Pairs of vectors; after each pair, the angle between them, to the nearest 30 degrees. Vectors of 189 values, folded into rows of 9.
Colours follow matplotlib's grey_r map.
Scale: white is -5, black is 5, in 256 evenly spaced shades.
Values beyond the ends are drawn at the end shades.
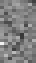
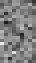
30 degrees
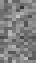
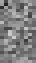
60 degrees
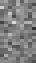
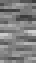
90 degrees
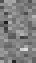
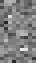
30 degrees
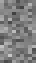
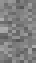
30 degrees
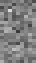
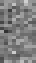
120 degrees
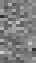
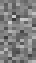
60 degrees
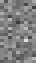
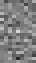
60 degrees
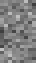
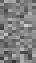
90 degrees
